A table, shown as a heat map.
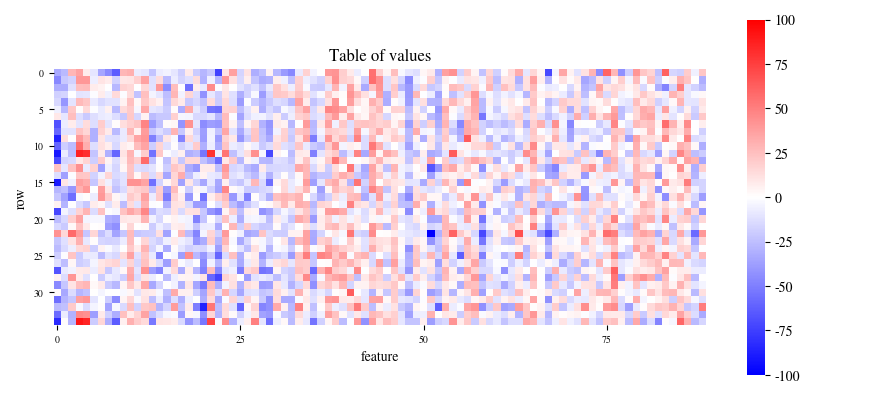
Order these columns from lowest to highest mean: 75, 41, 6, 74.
74, 6, 75, 41
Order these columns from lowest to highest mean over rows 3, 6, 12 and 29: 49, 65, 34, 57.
49, 34, 65, 57
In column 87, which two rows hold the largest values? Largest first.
12, 19
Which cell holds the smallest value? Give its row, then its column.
22, 51
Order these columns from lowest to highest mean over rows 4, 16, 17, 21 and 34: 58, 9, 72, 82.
82, 72, 58, 9
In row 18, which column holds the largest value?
40
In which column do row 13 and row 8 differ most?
0
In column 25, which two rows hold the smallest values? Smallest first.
32, 27
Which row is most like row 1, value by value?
10
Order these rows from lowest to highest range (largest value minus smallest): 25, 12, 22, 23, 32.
23, 25, 12, 32, 22
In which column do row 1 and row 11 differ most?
21
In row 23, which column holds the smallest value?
58
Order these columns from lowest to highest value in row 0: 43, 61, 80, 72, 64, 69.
64, 61, 72, 80, 69, 43
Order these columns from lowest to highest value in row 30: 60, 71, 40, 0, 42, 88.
42, 0, 88, 60, 71, 40
